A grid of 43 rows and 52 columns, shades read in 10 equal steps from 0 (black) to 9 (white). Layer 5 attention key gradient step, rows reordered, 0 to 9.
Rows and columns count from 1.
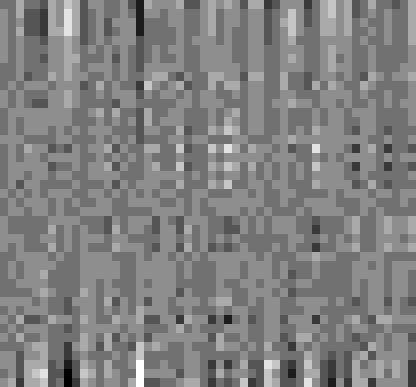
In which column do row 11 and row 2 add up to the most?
9
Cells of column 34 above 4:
19
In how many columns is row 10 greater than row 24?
17
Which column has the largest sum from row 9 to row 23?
29
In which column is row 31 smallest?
37
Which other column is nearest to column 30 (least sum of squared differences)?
13
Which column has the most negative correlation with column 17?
20
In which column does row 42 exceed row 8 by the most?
18
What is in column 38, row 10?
4
